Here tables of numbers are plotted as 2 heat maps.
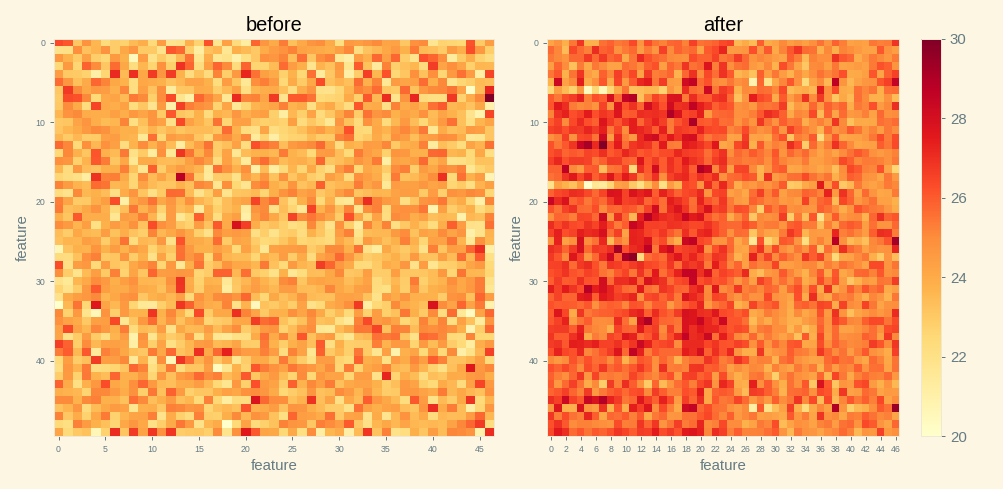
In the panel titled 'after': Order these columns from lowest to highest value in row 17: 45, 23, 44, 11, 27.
44, 23, 45, 27, 11
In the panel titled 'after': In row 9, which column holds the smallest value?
36
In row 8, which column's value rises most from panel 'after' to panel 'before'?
32
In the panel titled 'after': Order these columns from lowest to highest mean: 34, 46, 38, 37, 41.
34, 41, 37, 38, 46
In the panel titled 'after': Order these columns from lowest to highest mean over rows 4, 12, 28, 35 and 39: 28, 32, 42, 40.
32, 40, 42, 28
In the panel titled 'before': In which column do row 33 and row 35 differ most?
21
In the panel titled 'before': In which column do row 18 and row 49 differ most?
20
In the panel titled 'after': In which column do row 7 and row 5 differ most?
27
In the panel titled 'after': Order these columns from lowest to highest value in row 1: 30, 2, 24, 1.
2, 30, 24, 1
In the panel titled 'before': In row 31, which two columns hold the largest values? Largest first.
13, 4
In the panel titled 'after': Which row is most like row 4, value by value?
0
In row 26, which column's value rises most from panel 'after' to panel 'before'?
45
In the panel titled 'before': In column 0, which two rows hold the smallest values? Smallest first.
33, 26
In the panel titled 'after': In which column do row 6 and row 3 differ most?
7
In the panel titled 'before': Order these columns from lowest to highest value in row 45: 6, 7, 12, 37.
37, 7, 6, 12
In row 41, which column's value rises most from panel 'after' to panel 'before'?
44
